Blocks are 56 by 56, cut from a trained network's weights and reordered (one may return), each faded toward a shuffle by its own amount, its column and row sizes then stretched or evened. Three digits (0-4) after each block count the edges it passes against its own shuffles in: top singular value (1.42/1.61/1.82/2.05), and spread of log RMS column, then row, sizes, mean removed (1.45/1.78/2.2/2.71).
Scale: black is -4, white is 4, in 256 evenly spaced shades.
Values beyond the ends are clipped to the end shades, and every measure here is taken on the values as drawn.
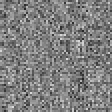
3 1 0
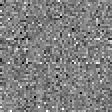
2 1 0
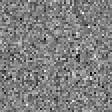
0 0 0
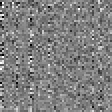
2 4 0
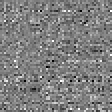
2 1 3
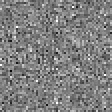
0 1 0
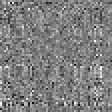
3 3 2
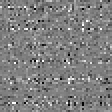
0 2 4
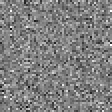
0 1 1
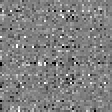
0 2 4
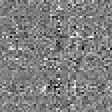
2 2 3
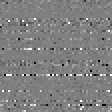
3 0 4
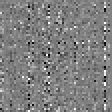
1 4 1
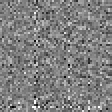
4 3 2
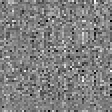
2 2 3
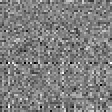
3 0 3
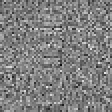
3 0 0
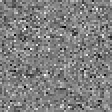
0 1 2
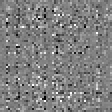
0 4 3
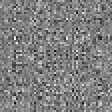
4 3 3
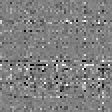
1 2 4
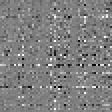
1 3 4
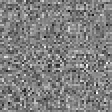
3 1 2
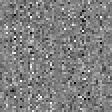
0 4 0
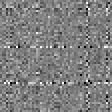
4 2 2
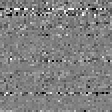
2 0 4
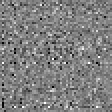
2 2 2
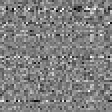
4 0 4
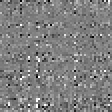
1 3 4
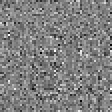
2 2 2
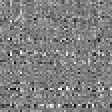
2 2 4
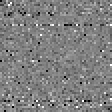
1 0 2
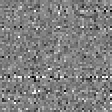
2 2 3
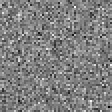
2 1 0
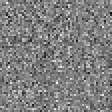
1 2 1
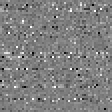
0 0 3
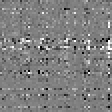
1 3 4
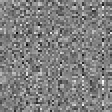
4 4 0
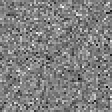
0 0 0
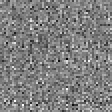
1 2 2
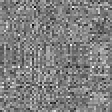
3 1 2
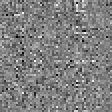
2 3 1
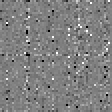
0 3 0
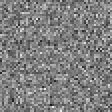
2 0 0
